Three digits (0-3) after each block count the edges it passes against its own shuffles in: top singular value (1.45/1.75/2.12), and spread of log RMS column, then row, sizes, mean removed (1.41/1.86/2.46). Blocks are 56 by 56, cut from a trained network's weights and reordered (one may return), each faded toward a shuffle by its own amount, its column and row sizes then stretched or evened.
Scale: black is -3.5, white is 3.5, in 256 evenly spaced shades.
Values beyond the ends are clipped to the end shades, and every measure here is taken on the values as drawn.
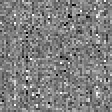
0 2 0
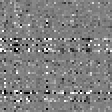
2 2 3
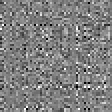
2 3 2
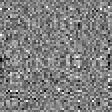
3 1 1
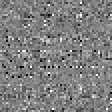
1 1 3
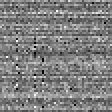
3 1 0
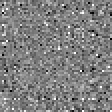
1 1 1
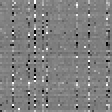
2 3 0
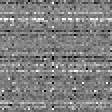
3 1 3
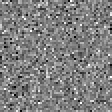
0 0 0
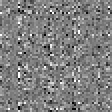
1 3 2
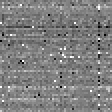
2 1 2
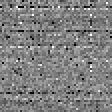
2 1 2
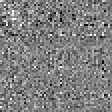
1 1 2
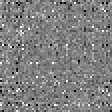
1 1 2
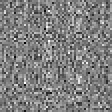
3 2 1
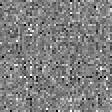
2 1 1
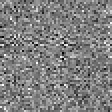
2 1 1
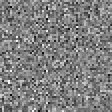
1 1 0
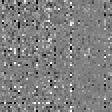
0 3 2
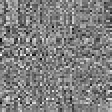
2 2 2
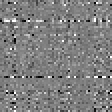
2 2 3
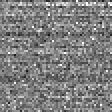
2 1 1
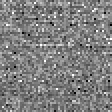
0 0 1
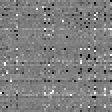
1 2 2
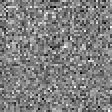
1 0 1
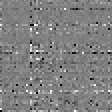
1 2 3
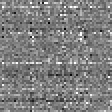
2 2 2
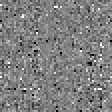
0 2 0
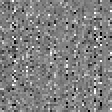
0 3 0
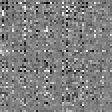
1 3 3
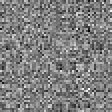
2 2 0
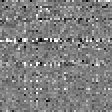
2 1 3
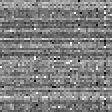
3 0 1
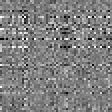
3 2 3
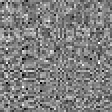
3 1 1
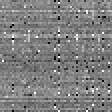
2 2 1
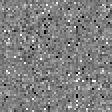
0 1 0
